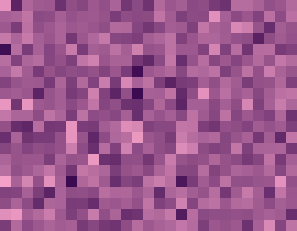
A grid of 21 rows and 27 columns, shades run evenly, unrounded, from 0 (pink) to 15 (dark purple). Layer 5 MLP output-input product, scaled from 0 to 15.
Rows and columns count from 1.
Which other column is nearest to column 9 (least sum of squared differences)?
16
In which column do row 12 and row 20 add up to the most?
27
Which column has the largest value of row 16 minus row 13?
7
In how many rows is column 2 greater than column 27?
12
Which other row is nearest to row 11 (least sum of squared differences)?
4
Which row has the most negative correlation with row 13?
17
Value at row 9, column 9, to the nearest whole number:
3
